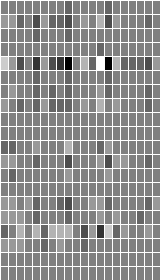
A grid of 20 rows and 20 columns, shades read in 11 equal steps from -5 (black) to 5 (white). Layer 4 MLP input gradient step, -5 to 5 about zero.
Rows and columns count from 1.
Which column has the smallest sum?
9
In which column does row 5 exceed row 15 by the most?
13
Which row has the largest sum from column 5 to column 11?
17
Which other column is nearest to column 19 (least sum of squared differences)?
7
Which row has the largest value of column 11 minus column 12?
5
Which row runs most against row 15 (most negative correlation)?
11
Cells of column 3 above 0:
3
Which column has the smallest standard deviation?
10
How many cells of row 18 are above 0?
4
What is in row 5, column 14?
-5
